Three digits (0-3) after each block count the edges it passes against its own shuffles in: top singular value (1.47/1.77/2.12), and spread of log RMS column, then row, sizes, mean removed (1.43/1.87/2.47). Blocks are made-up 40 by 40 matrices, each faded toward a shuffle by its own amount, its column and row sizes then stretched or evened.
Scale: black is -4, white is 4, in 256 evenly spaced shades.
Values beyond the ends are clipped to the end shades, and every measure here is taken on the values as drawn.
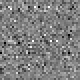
0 0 1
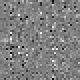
0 2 0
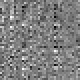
2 3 1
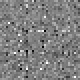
0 1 2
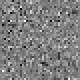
1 2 2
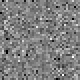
0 1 0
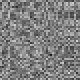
3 1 0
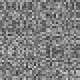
2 0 0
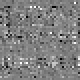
1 1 3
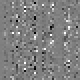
0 3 0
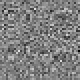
2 0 2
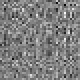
2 2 1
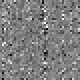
0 2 1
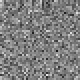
1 0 0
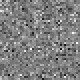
0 0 2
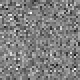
1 0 1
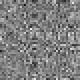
2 1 1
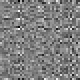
3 2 2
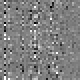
2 3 0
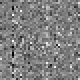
0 2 1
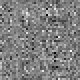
1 2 0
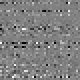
0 1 3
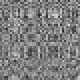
3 1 2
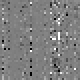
0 3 0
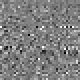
2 0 2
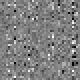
1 3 0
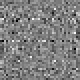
2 1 2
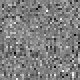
2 1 0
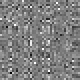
3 2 0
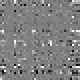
2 3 3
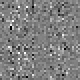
0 2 1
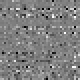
1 1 3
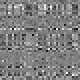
3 0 3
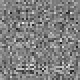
2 1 2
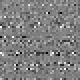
1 0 3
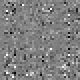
0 2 2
